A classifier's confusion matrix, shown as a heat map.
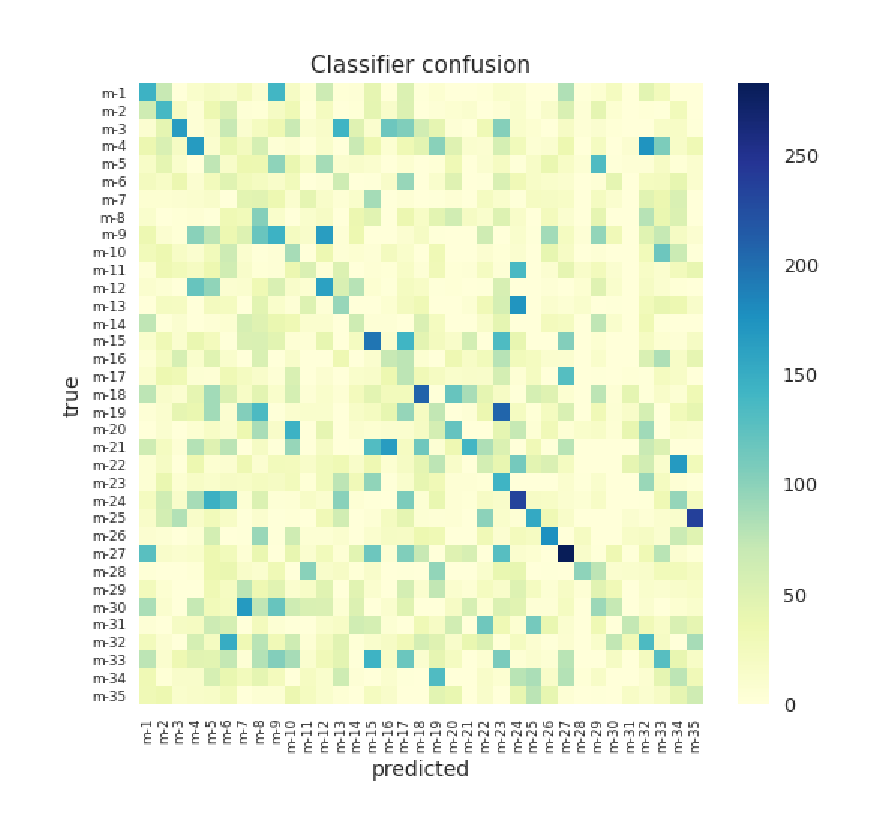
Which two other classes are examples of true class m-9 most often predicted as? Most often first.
m-12, m-8
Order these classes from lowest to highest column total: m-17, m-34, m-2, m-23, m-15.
m-2, m-34, m-15, m-17, m-23
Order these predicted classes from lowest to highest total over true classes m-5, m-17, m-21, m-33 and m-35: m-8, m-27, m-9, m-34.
m-34, m-8, m-9, m-27
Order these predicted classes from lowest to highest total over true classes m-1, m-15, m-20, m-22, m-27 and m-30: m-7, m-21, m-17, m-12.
m-21, m-12, m-7, m-17
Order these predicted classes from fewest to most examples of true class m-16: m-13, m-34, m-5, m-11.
m-11, m-34, m-13, m-5
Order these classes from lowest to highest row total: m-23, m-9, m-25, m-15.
m-23, m-25, m-15, m-9
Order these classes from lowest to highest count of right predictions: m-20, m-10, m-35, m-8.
m-35, m-10, m-8, m-20
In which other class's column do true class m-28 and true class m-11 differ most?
m-24
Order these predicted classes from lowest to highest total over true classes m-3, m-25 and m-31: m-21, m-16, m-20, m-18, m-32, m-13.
m-21, m-32, m-20, m-18, m-16, m-13
